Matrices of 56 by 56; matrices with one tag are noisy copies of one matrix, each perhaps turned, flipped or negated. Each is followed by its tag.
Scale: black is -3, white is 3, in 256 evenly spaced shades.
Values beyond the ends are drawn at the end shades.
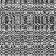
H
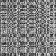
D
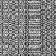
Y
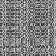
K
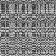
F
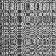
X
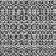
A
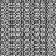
A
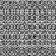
A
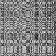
X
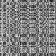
D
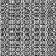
A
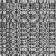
D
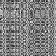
K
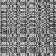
D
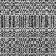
Y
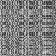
F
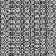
A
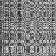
X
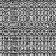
K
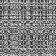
K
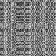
H
